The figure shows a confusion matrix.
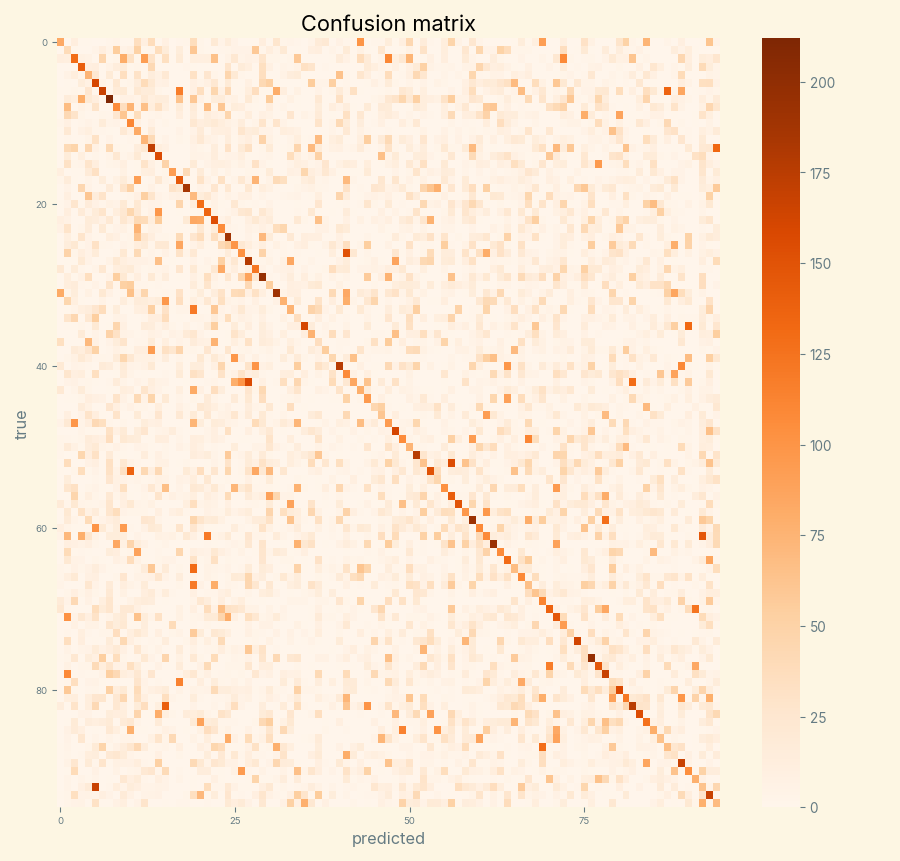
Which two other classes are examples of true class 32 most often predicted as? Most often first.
15, 41
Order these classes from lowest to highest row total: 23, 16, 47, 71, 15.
16, 23, 15, 47, 71
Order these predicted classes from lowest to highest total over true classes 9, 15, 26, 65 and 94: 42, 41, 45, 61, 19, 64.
45, 42, 64, 61, 19, 41
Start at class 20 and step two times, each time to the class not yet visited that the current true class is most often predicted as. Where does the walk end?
49
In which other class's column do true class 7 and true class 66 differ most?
3
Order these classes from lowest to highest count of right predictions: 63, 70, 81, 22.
63, 81, 70, 22
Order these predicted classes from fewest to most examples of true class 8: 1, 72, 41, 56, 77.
56, 41, 77, 72, 1
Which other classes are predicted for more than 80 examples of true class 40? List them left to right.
28, 64, 89
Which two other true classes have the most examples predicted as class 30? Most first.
56, 53
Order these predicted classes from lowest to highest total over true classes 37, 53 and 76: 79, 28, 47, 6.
79, 6, 28, 47
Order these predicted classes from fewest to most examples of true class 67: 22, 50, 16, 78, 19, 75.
16, 78, 50, 75, 22, 19
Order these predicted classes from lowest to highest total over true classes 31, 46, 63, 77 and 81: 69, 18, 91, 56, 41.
18, 56, 69, 91, 41
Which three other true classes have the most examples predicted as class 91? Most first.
70, 77, 81
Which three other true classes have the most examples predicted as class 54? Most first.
85, 18, 61
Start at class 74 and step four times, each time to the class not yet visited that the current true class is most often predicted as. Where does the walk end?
5
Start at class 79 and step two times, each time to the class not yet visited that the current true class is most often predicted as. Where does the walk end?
11
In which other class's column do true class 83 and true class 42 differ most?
27
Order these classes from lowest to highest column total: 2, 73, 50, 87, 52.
73, 87, 2, 50, 52
